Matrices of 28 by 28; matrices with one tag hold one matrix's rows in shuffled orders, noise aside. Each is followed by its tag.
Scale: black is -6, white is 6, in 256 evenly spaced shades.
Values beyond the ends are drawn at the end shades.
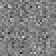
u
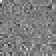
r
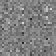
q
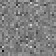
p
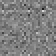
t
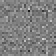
t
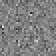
p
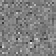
p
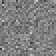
p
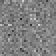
u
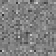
p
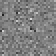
p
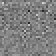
t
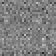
t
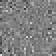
r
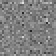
q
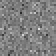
u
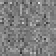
u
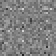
q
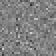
p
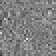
r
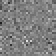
r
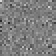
r
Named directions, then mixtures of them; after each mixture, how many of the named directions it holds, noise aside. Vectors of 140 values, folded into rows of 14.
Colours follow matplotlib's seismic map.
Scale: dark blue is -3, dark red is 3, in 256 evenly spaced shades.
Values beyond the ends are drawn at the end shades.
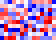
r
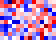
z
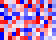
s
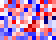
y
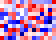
one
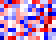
three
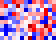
two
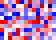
one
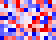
four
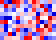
two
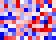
four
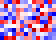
four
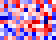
three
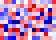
one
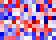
two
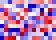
one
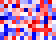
three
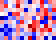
two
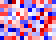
two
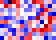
three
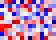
two
